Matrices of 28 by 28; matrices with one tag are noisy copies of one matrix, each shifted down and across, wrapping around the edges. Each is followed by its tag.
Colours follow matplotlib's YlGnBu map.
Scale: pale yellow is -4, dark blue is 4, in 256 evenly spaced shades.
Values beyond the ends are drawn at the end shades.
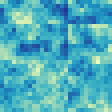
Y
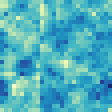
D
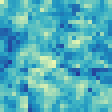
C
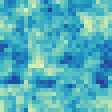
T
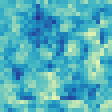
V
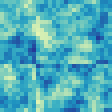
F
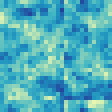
Y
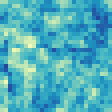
C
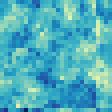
F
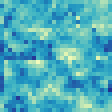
Y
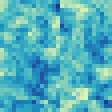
C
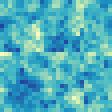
V
